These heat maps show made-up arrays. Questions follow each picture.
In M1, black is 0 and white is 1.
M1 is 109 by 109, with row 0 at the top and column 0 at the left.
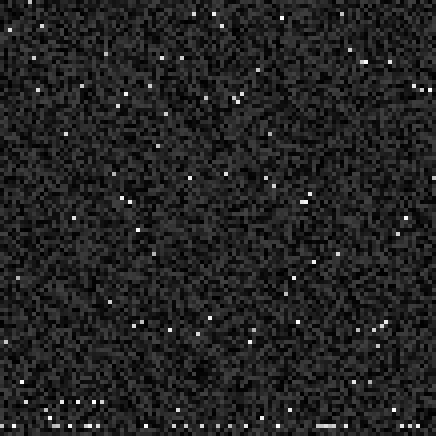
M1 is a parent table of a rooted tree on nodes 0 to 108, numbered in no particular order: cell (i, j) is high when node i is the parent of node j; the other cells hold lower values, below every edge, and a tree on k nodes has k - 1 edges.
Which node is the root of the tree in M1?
106
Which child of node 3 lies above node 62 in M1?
85
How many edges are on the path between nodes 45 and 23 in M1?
4
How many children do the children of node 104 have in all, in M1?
2
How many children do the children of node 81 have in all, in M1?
5
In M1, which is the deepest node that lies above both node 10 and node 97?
100
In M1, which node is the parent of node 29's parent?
13
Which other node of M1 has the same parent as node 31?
60
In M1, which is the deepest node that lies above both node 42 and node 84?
82
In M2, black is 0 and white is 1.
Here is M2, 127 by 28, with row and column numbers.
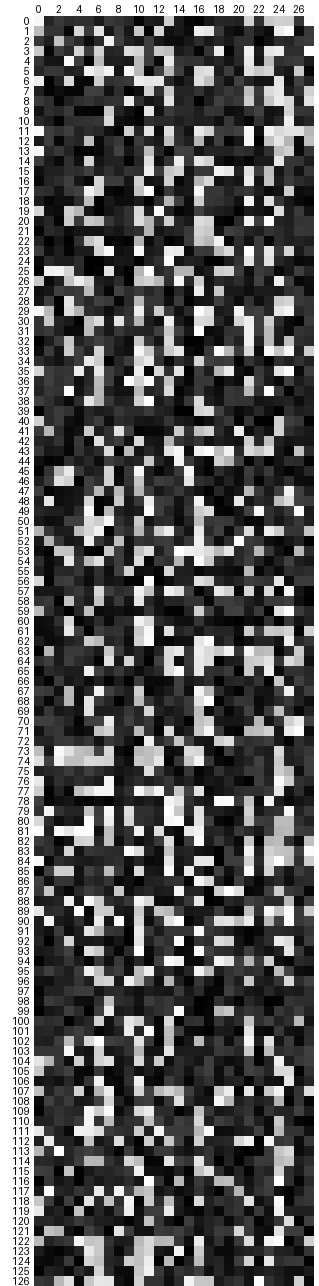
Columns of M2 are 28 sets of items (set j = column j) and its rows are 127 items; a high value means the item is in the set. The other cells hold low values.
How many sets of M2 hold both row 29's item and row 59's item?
4
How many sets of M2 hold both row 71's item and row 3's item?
5
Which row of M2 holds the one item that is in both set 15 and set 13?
85
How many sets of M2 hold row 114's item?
8
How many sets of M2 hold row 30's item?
11
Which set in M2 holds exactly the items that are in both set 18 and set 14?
19
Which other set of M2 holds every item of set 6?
10
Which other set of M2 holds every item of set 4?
24
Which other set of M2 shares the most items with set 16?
5
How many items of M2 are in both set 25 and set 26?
4
